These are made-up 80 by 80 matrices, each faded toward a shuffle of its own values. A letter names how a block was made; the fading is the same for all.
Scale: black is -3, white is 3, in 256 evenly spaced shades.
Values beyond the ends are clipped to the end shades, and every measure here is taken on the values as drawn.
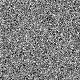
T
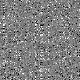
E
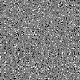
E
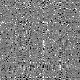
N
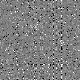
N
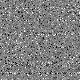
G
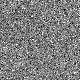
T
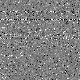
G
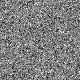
T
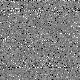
G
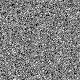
T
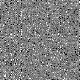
E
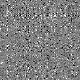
N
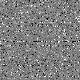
G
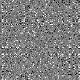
N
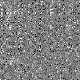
E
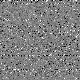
G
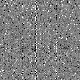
N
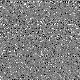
G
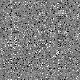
E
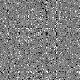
N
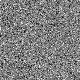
T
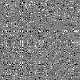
N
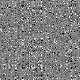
E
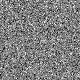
T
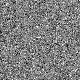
T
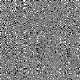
N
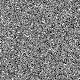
T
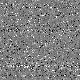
G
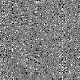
E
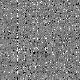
N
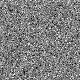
T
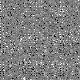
E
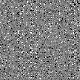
E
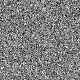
T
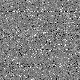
G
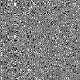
N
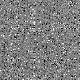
E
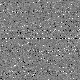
G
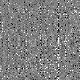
N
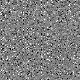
E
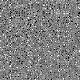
E
